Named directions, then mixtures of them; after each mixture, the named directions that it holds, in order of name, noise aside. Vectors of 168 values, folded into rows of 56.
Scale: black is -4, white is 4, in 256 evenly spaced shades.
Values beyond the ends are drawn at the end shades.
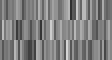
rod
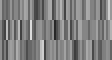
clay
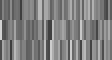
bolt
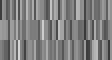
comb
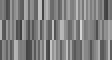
bolt, clay, rod.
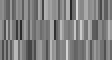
bolt, clay, rod.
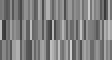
bolt, clay.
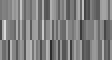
bolt, clay, comb.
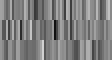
clay.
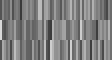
bolt.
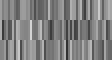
clay, rod.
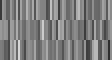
comb.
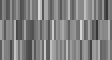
bolt, rod.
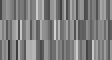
clay, comb, rod.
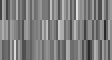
comb, rod.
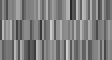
rod.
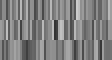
clay, comb, rod.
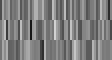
clay.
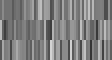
bolt.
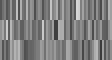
clay, comb, rod.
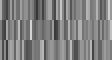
clay.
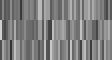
bolt.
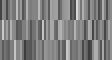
comb, rod.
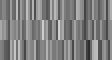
comb.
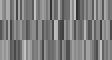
clay, comb, rod.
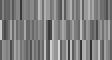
bolt.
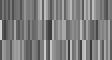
bolt.
